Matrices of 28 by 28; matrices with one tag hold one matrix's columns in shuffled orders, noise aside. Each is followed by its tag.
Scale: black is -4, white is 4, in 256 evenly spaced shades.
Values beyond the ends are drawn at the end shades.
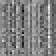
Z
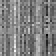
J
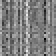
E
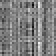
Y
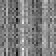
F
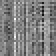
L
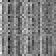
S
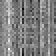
F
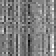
J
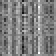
S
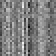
Y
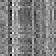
E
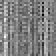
L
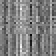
J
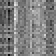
E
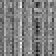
Y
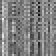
L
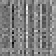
Z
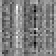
Z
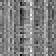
E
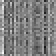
S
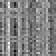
Y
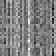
F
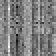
J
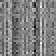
Y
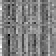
J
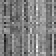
J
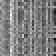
E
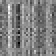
Z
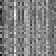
E
